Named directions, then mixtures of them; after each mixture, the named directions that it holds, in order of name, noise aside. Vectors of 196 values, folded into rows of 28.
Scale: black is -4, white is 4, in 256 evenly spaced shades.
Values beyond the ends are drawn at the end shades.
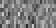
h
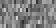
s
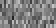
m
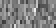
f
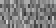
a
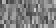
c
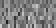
a, h.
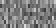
a, c.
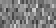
f, m.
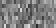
a, c, s.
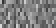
c, h.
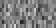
f, s.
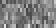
c, s.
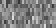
c, m.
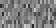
c, h, m.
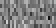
a.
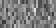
f.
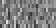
a, c, h.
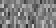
h.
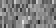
s.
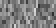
f.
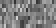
s.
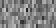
f, s.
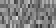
a, s.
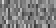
a, c, h.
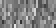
f.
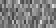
f, m.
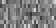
a, c.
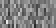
a, h.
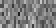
h.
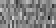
a, m.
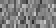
f, h, s.
